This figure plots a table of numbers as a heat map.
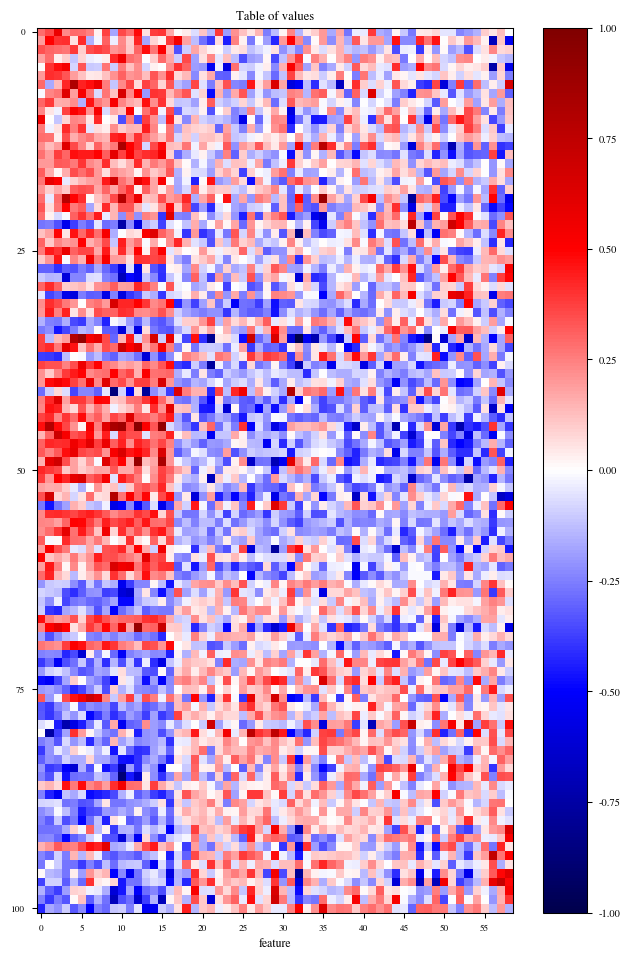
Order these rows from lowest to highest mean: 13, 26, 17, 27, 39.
27, 39, 26, 17, 13
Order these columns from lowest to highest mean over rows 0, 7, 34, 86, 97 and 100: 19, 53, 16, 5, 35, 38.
16, 53, 38, 19, 5, 35
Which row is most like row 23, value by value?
93
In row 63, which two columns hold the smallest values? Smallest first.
10, 16
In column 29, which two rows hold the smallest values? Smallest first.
59, 49
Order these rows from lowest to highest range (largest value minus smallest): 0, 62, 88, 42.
88, 0, 62, 42
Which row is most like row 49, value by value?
68
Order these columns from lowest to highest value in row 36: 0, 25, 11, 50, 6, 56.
50, 56, 25, 6, 0, 11
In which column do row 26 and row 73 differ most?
6
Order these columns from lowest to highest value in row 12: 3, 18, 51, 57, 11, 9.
57, 51, 18, 11, 3, 9
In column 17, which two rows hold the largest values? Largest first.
41, 1
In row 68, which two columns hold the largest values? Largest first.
12, 15
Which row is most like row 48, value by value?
14
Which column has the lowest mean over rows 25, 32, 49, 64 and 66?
29
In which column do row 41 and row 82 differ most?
31
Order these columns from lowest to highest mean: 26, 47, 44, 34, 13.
47, 34, 44, 26, 13
